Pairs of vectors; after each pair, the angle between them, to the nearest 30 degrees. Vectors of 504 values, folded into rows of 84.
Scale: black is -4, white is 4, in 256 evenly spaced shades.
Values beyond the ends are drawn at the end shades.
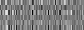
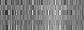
150 degrees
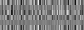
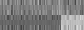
60 degrees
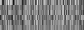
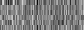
150 degrees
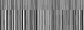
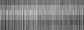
120 degrees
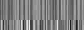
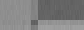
90 degrees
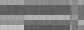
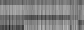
150 degrees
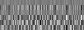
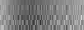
60 degrees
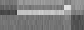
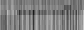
120 degrees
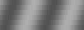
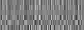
90 degrees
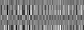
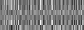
60 degrees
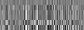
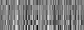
120 degrees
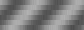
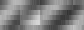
150 degrees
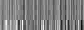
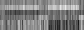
120 degrees
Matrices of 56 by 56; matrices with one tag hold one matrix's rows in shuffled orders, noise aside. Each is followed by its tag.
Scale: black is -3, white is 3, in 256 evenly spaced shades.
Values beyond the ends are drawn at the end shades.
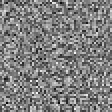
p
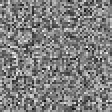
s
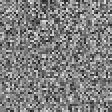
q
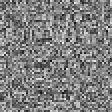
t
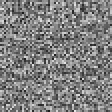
t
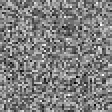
s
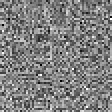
t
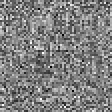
t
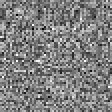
t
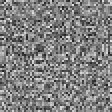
t
